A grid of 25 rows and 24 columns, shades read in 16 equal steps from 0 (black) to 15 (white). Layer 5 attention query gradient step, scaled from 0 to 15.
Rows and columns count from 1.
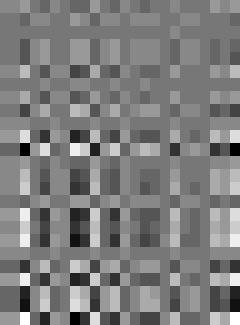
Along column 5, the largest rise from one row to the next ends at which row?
12
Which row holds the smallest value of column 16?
25
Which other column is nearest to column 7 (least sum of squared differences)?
17
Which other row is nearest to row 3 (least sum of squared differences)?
7
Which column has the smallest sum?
8
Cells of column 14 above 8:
1
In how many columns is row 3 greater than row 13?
4
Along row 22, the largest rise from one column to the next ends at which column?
10
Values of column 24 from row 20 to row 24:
8 3 14 2 1
